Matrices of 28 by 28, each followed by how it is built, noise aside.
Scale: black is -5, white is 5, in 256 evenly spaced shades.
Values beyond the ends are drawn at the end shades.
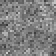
smooth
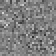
block diagonal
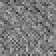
Toeplitz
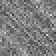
Toeplitz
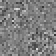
block diagonal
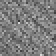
Toeplitz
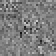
block diagonal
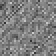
Hankel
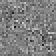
block diagonal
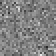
block diagonal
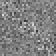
block diagonal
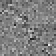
block diagonal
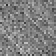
Toeplitz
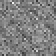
Toeplitz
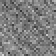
Toeplitz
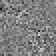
block diagonal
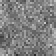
smooth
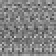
repeating columns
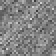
Hankel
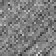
Hankel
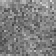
smooth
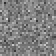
repeating columns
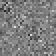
block diagonal
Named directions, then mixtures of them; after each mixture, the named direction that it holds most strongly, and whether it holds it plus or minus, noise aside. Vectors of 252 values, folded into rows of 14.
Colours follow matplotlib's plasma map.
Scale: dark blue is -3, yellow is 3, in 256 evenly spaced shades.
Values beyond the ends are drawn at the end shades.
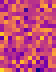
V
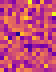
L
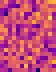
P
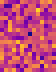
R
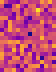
R, plus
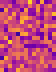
L, plus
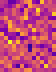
L, plus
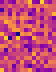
L, plus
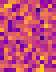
R, minus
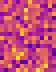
V, minus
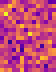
P, minus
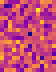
R, plus
